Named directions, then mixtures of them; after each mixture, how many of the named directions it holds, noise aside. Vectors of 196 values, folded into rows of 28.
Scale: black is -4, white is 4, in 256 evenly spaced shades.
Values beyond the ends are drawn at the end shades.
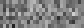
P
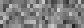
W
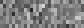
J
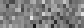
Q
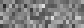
three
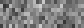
four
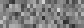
two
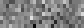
one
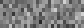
two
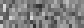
four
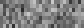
three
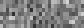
four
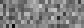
two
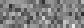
four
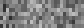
two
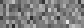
four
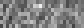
three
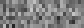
one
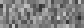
two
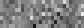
one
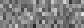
two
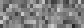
one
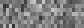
four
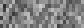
three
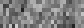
four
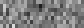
three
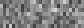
three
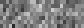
four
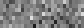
one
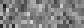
three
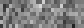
four
